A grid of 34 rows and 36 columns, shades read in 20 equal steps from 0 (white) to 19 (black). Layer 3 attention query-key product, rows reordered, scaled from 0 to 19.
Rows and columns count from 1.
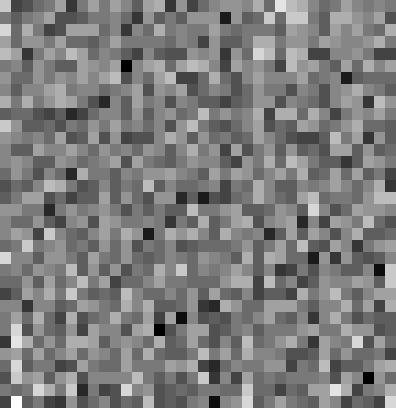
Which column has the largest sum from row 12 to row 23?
30
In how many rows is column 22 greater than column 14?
15
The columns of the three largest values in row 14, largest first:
32, 22, 12
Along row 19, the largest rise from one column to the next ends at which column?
28
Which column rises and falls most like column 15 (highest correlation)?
8
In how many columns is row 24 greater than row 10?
12
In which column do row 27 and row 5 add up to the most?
17
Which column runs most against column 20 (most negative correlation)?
2
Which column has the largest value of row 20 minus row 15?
14
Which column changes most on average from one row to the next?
7
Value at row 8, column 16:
9
